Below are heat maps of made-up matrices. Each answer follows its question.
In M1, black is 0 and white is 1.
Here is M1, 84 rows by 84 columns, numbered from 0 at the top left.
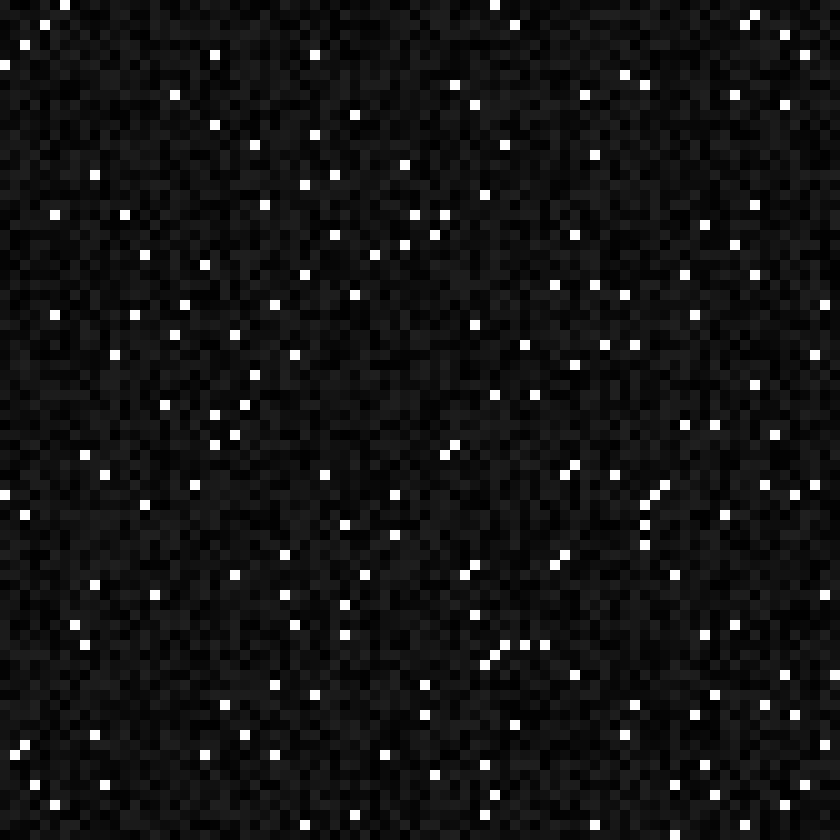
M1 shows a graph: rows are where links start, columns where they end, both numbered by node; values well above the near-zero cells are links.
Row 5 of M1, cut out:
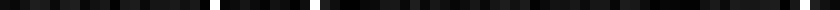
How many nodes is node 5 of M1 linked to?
3
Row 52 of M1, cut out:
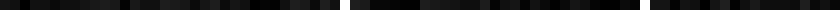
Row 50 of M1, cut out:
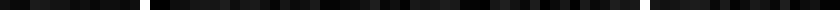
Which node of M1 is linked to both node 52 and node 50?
node 64
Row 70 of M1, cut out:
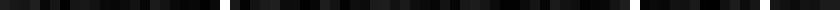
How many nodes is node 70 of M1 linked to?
3
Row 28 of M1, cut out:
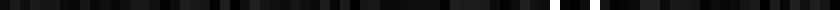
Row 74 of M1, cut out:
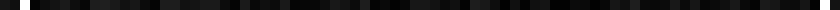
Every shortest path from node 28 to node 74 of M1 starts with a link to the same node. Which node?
node 59
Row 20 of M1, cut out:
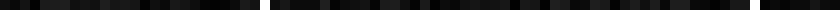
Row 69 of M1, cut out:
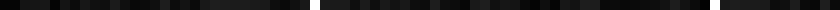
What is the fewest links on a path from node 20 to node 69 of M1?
6
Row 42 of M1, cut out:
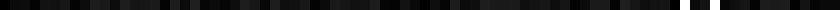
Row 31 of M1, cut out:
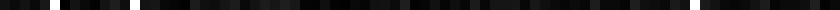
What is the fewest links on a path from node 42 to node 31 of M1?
3
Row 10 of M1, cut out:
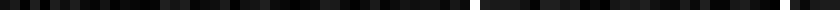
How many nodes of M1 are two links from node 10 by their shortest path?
6
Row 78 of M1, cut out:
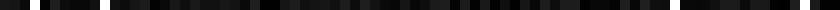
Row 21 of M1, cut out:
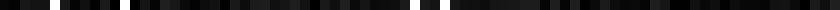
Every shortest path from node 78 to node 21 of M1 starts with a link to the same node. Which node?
node 80
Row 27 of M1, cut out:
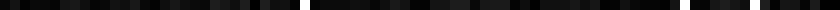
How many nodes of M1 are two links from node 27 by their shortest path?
6
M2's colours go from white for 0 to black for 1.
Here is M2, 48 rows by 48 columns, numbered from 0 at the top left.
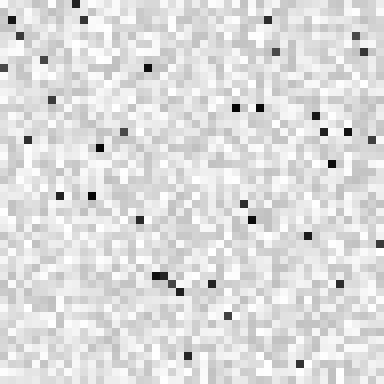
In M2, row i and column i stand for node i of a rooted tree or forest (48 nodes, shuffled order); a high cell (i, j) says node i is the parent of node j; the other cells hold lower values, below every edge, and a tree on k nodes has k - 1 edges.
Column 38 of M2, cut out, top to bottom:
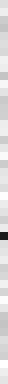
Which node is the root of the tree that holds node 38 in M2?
13
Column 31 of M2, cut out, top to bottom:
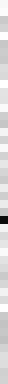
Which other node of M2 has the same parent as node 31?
17
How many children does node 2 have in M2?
3
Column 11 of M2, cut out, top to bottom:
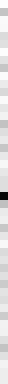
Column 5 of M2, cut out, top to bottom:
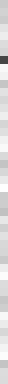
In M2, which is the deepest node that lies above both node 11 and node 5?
24
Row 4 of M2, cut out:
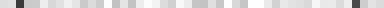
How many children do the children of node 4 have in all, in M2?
4
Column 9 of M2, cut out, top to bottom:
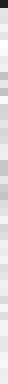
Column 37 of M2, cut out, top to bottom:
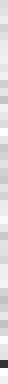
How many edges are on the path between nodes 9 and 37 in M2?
7
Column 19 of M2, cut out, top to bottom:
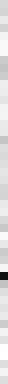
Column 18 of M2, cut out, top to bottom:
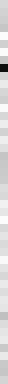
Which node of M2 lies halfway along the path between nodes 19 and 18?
6
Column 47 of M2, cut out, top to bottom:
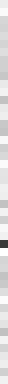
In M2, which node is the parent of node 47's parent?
25
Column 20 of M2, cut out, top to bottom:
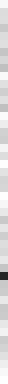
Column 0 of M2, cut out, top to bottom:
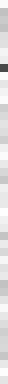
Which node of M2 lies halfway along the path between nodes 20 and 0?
12
